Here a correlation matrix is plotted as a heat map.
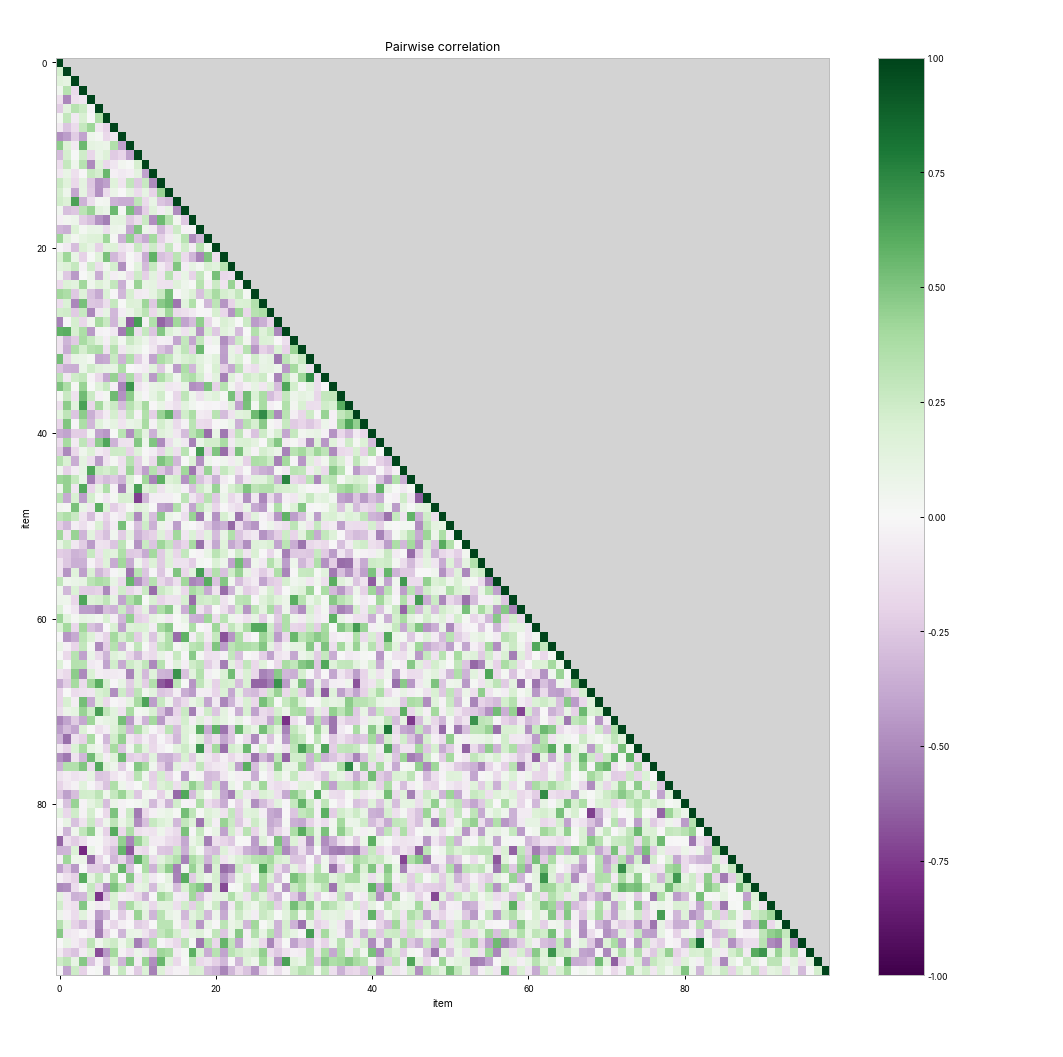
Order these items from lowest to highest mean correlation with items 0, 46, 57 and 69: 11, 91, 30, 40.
40, 30, 11, 91
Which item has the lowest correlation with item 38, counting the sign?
67
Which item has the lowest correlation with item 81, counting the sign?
68
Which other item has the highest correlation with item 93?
90
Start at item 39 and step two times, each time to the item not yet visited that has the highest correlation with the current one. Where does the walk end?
76
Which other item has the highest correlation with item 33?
79
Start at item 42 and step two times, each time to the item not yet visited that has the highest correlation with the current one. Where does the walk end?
87
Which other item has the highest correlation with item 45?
29
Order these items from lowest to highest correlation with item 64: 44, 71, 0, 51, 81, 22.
44, 0, 71, 22, 51, 81
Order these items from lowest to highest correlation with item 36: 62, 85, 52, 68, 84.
85, 68, 52, 84, 62
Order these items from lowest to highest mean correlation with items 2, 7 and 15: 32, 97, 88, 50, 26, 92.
26, 50, 88, 92, 97, 32
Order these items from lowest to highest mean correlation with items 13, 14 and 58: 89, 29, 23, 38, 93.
89, 93, 23, 29, 38
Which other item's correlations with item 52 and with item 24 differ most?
74
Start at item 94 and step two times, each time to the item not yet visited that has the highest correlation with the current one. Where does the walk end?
34
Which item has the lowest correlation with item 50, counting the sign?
22
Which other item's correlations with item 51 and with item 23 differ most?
72
